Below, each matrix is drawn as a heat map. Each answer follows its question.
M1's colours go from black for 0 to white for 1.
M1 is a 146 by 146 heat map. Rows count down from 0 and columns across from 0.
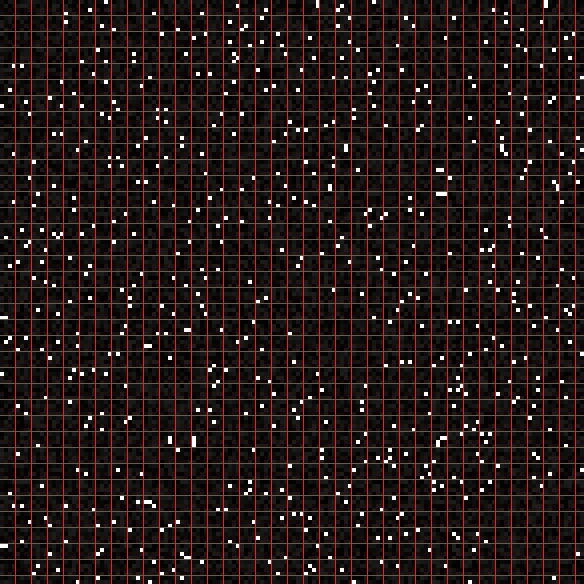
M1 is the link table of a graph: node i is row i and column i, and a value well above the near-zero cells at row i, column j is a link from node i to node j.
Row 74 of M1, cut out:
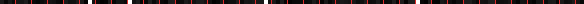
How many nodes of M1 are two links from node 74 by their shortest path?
4
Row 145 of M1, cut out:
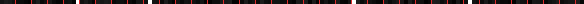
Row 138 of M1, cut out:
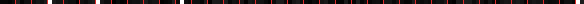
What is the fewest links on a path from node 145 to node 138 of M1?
5
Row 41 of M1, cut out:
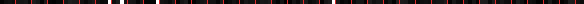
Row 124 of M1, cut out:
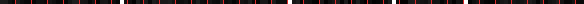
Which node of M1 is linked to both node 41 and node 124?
node 30
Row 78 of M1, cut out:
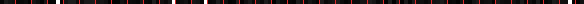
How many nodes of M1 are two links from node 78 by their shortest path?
4
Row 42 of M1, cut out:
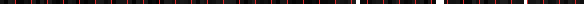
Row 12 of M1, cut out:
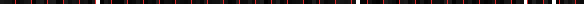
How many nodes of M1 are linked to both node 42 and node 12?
2
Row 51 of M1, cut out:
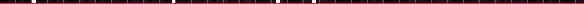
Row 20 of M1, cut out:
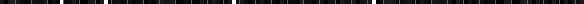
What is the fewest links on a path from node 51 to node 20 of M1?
7
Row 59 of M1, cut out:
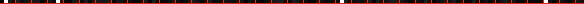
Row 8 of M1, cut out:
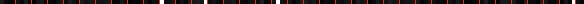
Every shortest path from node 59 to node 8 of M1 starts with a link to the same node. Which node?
node 14
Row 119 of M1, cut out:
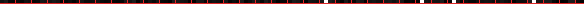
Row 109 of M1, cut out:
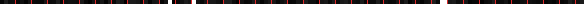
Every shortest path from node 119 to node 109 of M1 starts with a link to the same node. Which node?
node 113
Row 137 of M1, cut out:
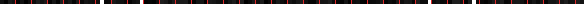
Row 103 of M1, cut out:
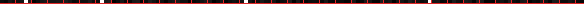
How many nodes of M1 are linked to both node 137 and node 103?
2
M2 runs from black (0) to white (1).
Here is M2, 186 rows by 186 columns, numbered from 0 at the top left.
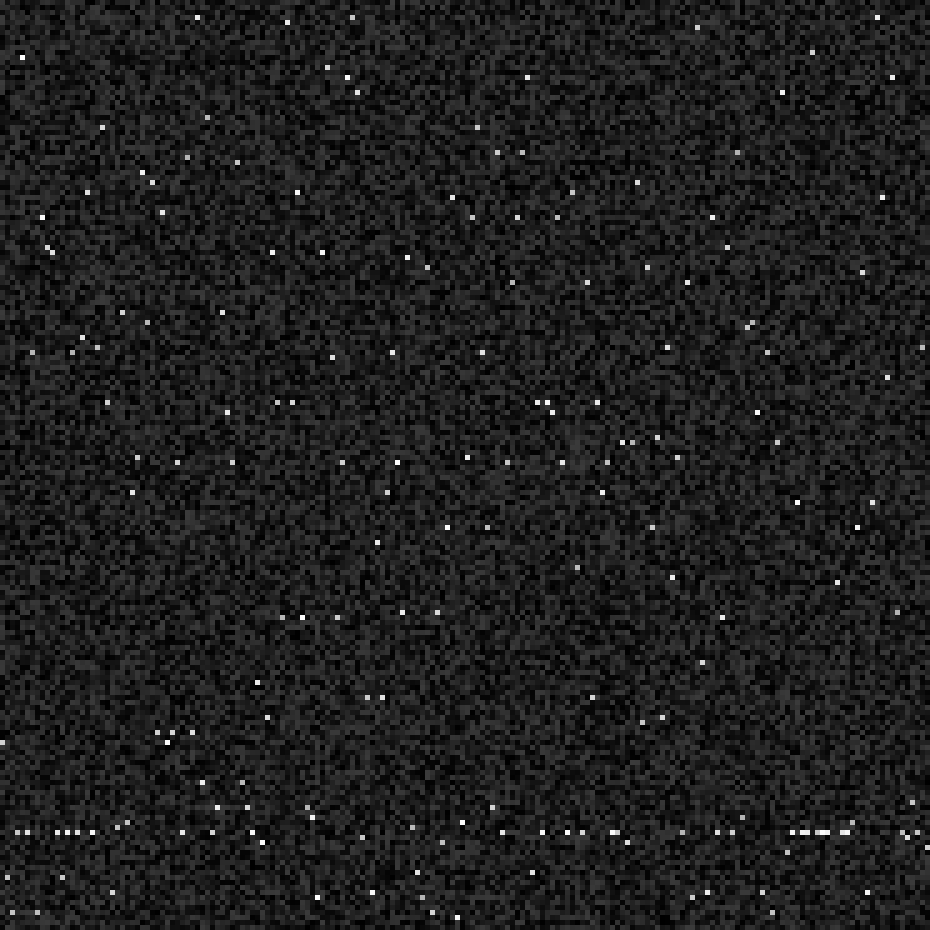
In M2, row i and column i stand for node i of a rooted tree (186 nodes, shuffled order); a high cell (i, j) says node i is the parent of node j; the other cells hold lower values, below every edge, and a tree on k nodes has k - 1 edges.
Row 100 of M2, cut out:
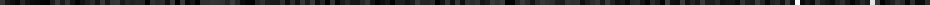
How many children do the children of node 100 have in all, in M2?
2
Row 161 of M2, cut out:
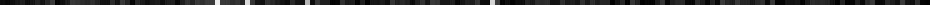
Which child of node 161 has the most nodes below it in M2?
43
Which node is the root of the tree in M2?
166
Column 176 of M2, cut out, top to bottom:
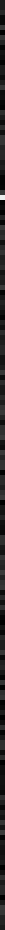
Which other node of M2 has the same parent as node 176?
90
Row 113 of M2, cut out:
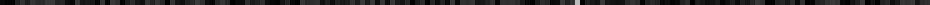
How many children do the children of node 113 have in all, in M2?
1
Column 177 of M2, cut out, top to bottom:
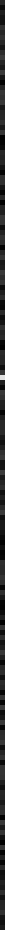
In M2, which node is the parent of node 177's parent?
108
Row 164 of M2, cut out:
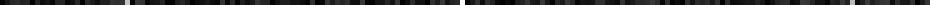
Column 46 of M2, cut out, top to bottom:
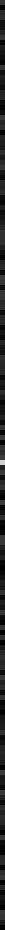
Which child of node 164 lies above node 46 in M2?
92
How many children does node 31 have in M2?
1
